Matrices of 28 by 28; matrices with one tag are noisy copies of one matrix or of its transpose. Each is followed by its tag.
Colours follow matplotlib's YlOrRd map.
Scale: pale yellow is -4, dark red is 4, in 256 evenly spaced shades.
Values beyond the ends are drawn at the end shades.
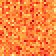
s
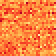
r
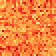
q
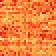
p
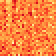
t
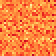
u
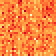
r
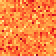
q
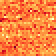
r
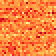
r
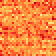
p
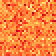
u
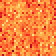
p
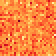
q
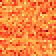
p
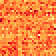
r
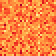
u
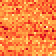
p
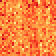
p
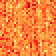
p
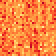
p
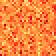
u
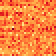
t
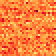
r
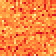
q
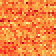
r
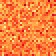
u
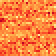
r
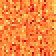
s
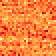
p
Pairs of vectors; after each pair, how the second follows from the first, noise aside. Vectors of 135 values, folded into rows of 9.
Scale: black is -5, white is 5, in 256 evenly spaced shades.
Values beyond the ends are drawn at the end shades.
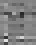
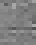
wrapped around, negated, shrunk.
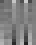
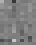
negated, partly zeroed.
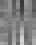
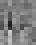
wrapped around, negated.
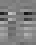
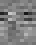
copied.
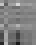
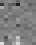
negated, partly zeroed.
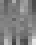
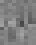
wrapped around, negated, shrunk.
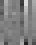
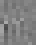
wrapped around, negated, shrunk.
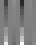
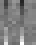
copied.
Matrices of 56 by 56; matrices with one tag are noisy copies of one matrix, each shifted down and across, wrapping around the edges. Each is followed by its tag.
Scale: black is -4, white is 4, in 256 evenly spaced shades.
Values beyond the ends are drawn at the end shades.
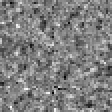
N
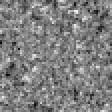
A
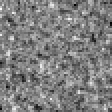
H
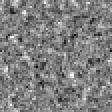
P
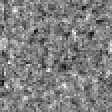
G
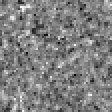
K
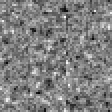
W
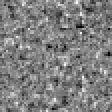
W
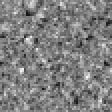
P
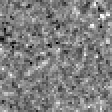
K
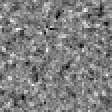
N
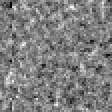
G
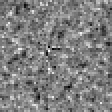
N
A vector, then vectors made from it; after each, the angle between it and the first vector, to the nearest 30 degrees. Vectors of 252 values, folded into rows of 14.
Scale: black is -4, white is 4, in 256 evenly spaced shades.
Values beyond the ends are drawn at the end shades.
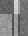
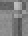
60 degrees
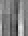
120 degrees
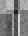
150 degrees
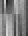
60 degrees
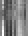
90 degrees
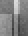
30 degrees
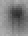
90 degrees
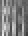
90 degrees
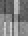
30 degrees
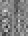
120 degrees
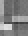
90 degrees
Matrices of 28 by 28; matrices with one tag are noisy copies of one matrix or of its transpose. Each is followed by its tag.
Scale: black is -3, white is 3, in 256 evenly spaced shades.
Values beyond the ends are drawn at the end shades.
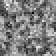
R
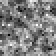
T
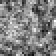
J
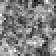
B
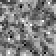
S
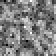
S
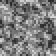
R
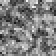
T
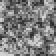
B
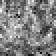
J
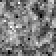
J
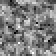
R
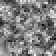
R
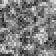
B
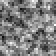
T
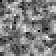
S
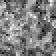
J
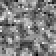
S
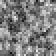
T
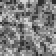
S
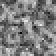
S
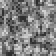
T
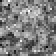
J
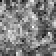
J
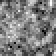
J
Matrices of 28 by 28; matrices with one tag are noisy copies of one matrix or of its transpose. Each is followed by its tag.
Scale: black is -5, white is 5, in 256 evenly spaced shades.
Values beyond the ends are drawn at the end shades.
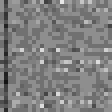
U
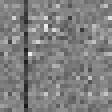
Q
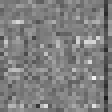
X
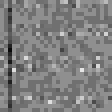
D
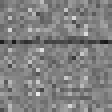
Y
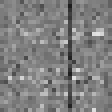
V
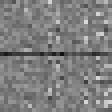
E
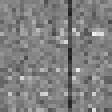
V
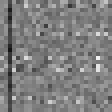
D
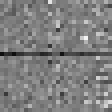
E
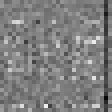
X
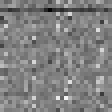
D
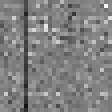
Q
